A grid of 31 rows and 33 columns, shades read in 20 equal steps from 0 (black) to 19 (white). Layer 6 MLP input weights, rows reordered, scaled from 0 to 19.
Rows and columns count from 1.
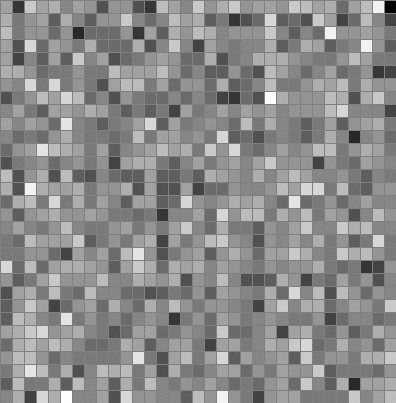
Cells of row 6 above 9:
18
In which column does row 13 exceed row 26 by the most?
24
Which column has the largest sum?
3
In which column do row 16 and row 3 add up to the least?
14
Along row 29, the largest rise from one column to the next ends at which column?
15
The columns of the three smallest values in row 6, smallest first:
32, 33, 22
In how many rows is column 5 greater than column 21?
21
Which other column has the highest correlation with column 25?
20
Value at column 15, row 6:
11
